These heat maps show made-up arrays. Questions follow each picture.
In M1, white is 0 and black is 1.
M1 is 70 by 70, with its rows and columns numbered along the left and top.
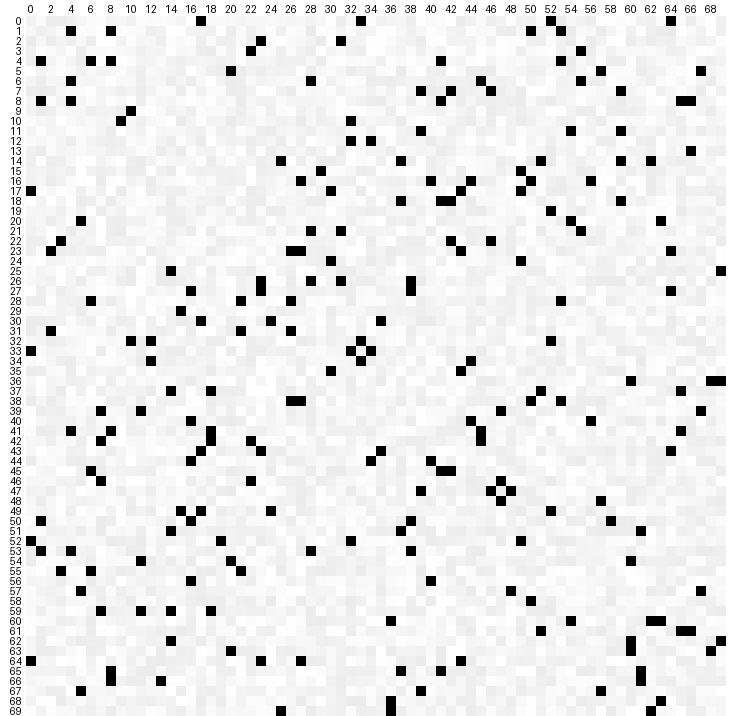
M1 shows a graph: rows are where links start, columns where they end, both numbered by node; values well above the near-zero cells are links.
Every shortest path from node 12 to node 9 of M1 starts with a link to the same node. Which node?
node 32
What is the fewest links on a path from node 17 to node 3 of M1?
7
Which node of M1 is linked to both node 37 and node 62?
node 14
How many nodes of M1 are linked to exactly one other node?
5
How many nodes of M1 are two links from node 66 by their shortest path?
5
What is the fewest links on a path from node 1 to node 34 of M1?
4
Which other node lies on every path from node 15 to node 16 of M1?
node 49
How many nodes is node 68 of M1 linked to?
2
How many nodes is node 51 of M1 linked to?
3
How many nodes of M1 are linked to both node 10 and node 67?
0
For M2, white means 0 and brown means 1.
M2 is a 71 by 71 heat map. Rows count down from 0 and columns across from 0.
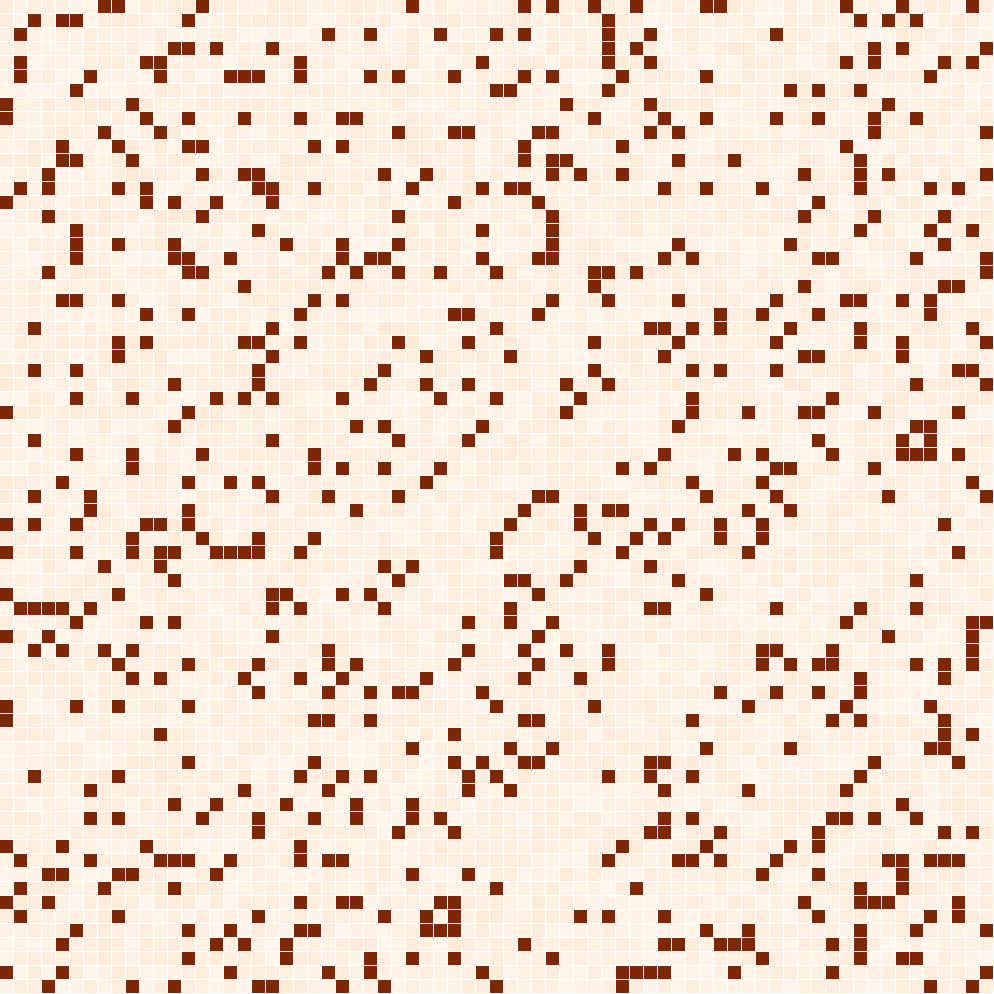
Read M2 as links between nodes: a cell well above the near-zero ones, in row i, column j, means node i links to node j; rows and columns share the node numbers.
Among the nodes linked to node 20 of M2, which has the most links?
node 67
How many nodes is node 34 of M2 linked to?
8
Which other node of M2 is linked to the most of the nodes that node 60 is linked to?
node 8
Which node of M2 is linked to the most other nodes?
node 61
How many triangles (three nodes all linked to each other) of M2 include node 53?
2
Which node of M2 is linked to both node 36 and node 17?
node 56
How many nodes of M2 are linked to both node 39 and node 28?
5
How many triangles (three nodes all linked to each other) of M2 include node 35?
5
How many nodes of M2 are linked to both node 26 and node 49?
3
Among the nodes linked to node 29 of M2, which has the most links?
node 13
